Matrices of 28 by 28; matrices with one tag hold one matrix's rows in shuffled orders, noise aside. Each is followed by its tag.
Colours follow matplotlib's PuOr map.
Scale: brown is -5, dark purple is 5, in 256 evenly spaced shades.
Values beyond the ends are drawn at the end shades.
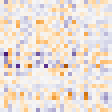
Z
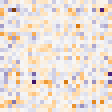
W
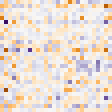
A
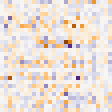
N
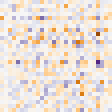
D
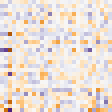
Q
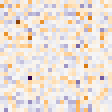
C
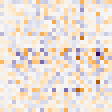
D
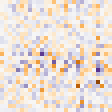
D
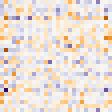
A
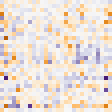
A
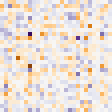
C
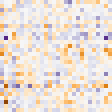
A
